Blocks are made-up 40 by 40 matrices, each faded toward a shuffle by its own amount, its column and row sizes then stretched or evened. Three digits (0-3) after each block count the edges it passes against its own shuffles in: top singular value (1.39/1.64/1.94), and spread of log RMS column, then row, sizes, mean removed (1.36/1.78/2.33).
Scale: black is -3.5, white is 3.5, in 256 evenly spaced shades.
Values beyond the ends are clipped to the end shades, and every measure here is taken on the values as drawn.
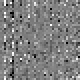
2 3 1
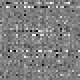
1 1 3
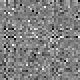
3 2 1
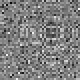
3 0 0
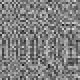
3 0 0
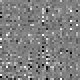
1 3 2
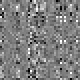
3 3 2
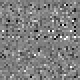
0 1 2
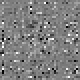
0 2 3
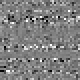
0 0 3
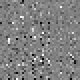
0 2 1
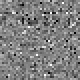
1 0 1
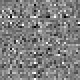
1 2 3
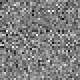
2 0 1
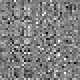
3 2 0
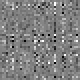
3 3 2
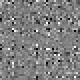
1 2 3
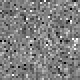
1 0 0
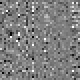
1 3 0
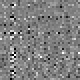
2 2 2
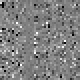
0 3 0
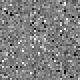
0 1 0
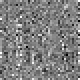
2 2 0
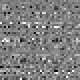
2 0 3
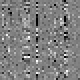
3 3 0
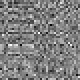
3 0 2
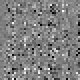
0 3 2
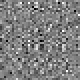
3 1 1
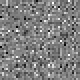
2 2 0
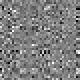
3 3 1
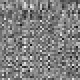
3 3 0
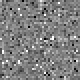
0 1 1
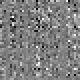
0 3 2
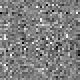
0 2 2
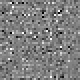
1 1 2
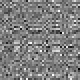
3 0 2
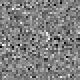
1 0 2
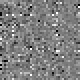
0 2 1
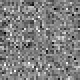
2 0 0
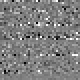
0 0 3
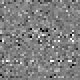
0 0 2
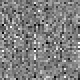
2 2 1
